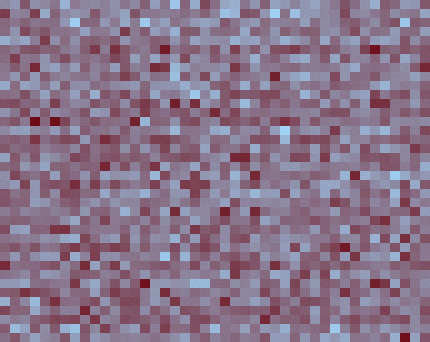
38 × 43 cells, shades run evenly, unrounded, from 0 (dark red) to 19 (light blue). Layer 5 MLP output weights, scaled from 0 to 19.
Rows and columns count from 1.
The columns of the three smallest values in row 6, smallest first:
38, 17, 12
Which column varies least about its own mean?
32
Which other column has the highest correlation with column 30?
33
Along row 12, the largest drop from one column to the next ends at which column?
18
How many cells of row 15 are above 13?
13
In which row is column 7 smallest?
26
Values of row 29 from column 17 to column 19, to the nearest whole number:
18 8 16
